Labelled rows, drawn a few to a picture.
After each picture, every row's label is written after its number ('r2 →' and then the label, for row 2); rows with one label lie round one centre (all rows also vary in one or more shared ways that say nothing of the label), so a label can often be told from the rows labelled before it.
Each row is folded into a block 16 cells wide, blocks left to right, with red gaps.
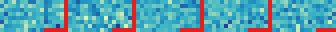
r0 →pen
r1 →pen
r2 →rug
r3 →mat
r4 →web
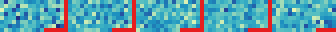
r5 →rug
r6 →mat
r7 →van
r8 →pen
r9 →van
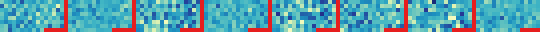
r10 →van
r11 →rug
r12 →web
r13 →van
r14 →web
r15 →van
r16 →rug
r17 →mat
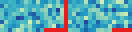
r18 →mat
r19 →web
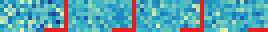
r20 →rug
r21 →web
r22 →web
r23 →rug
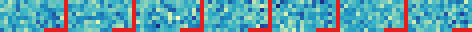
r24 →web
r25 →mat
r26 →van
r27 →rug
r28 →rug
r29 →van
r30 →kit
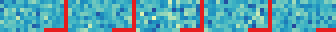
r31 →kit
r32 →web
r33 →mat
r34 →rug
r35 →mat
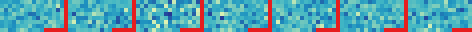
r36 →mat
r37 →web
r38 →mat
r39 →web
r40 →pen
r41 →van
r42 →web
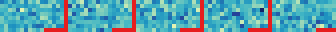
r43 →mat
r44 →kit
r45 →van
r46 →mat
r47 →van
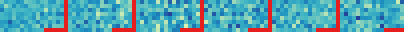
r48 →van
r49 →kit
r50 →pen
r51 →web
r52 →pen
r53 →web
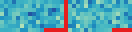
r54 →web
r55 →rug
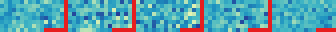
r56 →web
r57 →van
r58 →pen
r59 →kit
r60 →web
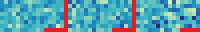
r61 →kit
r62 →rug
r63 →van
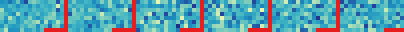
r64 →rug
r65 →van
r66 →kit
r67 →van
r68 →van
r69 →rug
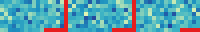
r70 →rug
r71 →web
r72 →pen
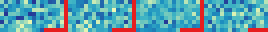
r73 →pen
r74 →van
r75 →kit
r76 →kit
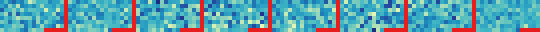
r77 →van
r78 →pen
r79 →rug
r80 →rug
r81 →kit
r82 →rug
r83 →van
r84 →pen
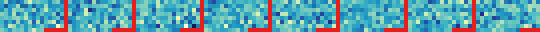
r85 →mat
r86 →pen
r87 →pen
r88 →pen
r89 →van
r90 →pen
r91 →web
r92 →pen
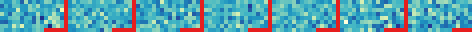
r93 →kit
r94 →kit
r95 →van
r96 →rug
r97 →rug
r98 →pen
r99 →mat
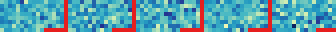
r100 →van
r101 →pen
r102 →mat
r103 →pen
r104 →mat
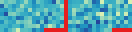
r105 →van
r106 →kit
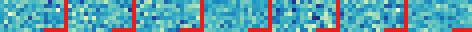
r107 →pen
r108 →pen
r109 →pen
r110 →van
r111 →van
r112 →van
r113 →web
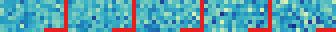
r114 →web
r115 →mat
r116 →kit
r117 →van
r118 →van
